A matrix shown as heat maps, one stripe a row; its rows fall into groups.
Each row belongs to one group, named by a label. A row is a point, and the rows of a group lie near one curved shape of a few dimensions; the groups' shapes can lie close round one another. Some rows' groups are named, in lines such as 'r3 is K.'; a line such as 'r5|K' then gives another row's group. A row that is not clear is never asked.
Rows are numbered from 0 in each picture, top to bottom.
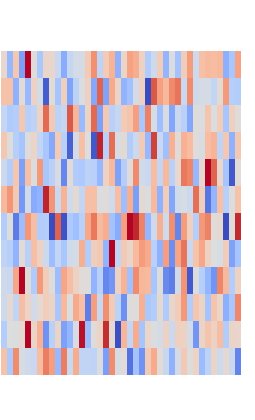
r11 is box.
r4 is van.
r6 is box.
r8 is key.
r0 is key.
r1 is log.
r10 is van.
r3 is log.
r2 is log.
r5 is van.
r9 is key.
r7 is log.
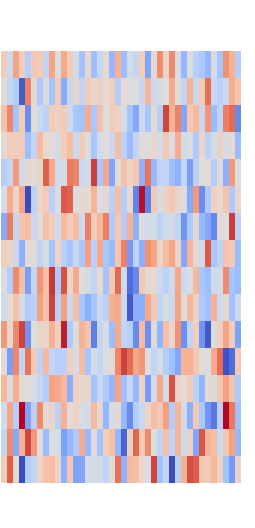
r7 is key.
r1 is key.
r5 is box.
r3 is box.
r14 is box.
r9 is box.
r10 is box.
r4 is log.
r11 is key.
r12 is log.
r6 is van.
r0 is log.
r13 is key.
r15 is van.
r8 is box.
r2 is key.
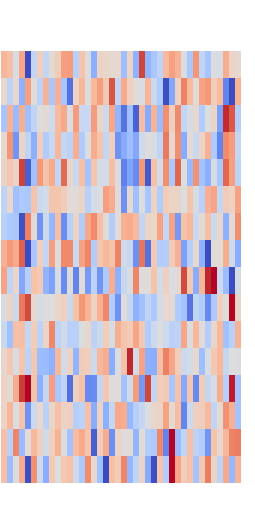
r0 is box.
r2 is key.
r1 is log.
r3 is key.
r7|box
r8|van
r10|key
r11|box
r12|box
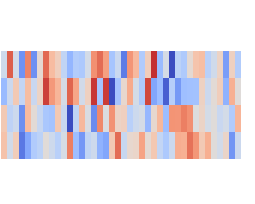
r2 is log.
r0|van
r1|log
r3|van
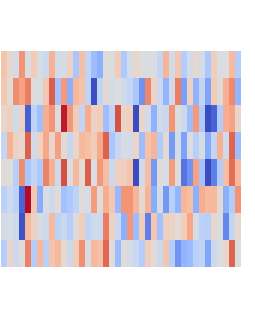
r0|box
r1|box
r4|van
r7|van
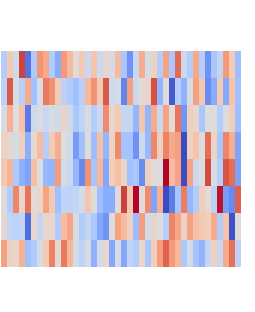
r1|van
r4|key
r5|key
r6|van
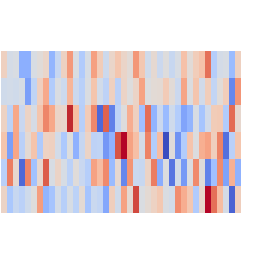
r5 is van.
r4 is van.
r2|log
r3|key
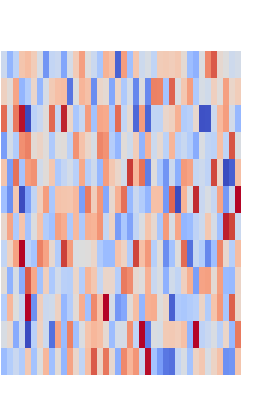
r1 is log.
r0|van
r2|box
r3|van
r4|key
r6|key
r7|key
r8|key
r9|van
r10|box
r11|log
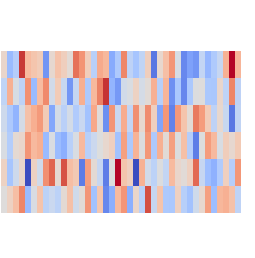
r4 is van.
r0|van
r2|log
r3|van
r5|key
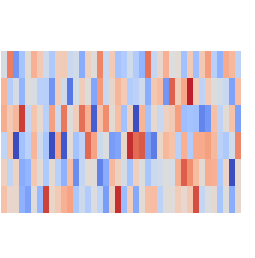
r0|key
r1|log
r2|box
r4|van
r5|van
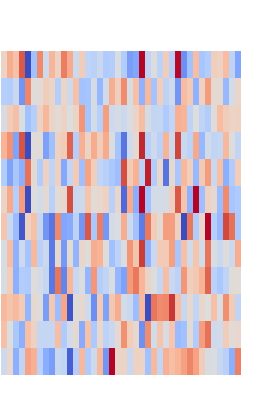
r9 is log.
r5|box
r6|key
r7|box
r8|box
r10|key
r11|log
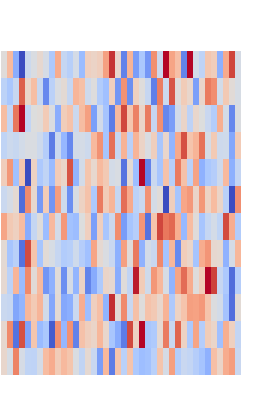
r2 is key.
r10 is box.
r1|van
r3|log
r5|log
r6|log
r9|log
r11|log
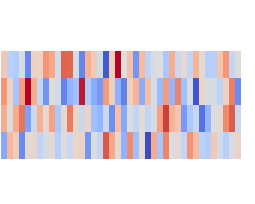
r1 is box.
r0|van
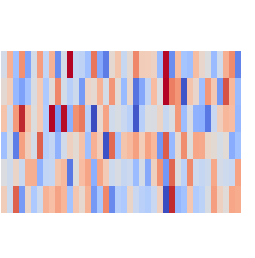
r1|key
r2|box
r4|log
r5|log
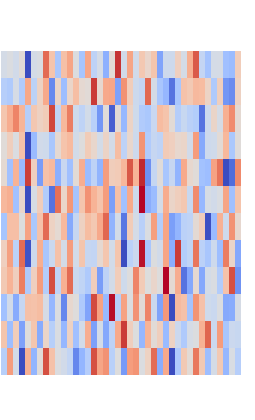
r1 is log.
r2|log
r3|box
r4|key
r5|box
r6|van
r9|log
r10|key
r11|van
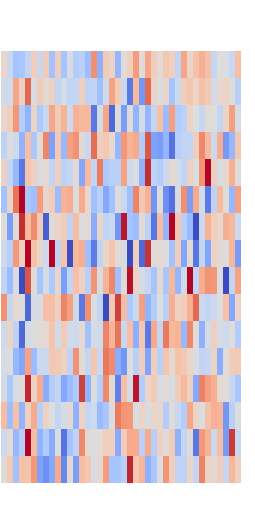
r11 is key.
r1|box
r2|log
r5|key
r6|van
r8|key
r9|van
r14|box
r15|box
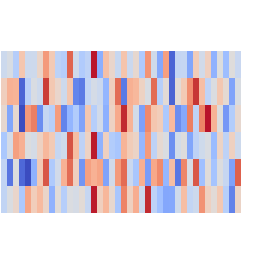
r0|log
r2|key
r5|log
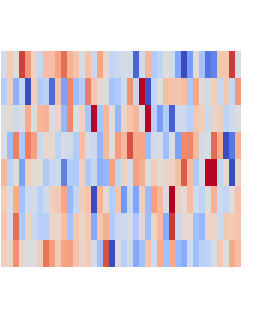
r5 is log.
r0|van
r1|box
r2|log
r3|key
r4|van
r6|log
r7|log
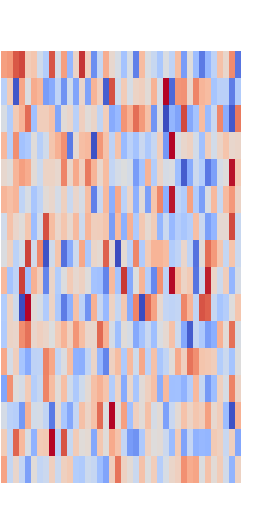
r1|log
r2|key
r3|log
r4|van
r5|log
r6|van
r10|van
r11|van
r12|van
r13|log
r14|box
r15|van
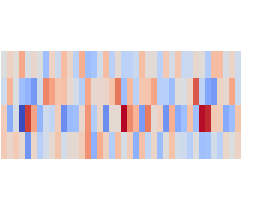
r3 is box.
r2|key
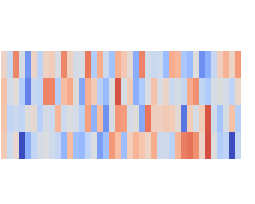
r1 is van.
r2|key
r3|van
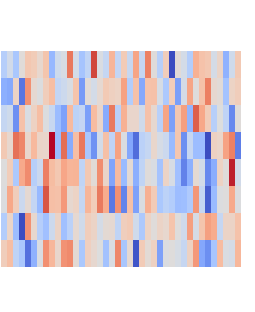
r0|log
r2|log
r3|box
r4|van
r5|van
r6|key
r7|van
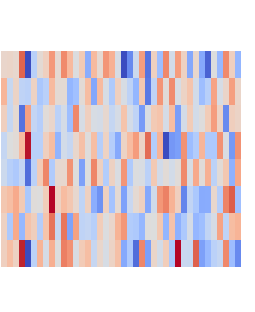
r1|log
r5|log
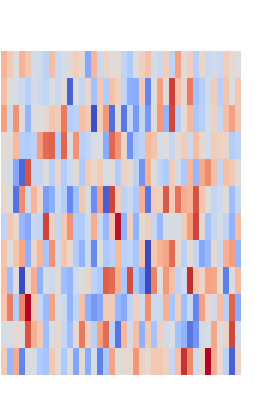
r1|log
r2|log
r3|box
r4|key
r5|log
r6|van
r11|van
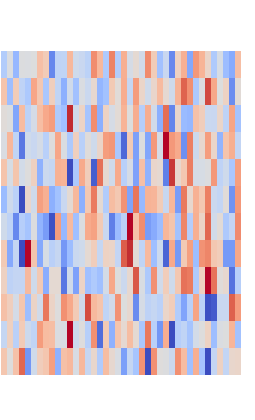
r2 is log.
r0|log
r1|van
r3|key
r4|log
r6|box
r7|key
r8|van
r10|log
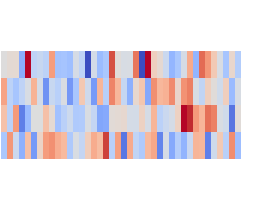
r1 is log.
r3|van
